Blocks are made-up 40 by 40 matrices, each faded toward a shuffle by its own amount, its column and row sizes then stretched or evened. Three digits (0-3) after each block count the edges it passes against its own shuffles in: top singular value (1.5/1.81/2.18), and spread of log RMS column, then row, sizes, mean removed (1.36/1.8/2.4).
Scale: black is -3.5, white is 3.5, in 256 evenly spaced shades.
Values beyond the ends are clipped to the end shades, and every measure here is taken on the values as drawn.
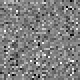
0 1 0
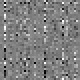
2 3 1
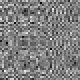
3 1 1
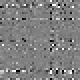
2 2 3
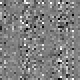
0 3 1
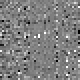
0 3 1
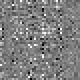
1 2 1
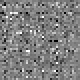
0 2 2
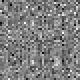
2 1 0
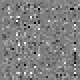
0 2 1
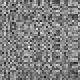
2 1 0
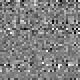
2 0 3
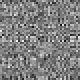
3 0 2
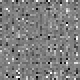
0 3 2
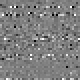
0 0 3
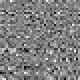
2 0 2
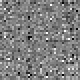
0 2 1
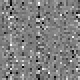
1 3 0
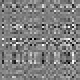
3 3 3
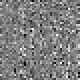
1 3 1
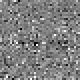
1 0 1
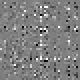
0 3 2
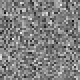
1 0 0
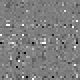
0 1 2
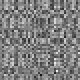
3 2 1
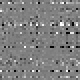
2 2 3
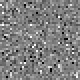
0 0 0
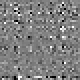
1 2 3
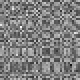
3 0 1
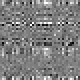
3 2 3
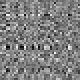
3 2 2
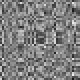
3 3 1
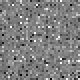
0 0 1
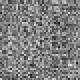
2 1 0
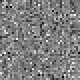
1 1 0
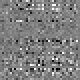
2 2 3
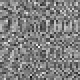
2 0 0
